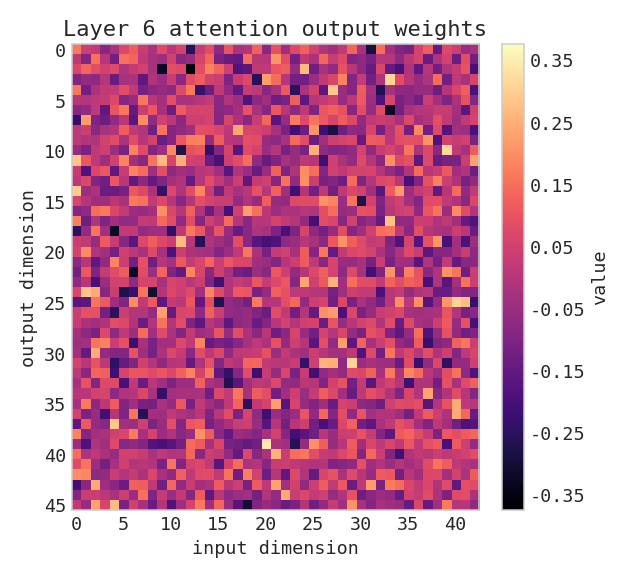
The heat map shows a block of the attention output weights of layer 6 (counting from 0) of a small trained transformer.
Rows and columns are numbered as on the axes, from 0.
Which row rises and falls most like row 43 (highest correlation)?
30
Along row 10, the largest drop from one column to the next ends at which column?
11
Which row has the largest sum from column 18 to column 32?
23
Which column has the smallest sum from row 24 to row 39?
16
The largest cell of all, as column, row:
20, 39
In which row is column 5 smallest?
24
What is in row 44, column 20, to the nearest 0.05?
0
